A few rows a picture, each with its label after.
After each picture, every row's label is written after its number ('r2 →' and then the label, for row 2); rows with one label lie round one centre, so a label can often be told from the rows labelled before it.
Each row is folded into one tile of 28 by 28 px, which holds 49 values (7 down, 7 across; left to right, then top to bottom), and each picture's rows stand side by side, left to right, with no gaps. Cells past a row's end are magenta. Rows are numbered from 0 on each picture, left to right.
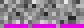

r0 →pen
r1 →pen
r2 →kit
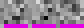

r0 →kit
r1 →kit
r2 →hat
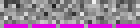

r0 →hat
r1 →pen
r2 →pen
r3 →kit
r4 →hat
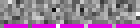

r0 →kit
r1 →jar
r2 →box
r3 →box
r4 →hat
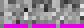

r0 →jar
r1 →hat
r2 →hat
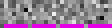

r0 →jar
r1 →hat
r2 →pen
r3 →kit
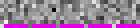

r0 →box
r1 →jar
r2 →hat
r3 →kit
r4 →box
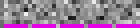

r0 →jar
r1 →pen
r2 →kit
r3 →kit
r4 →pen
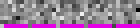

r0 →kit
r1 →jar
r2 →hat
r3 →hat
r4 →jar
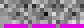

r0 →pen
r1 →pen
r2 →pen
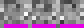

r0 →hat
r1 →hat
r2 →hat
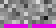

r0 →pen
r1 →kit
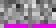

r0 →hat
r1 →jar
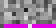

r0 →jar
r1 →box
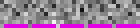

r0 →pen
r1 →pen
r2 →box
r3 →hat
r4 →pen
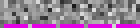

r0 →jar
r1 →kit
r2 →hat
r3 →pen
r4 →box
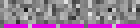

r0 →jar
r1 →box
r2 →kit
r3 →jar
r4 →box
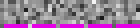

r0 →jar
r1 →box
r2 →pen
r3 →kit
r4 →jar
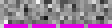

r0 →box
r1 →kit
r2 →hat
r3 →kit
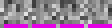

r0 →hat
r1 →hat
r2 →hat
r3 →box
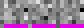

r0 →jar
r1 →kit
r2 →jar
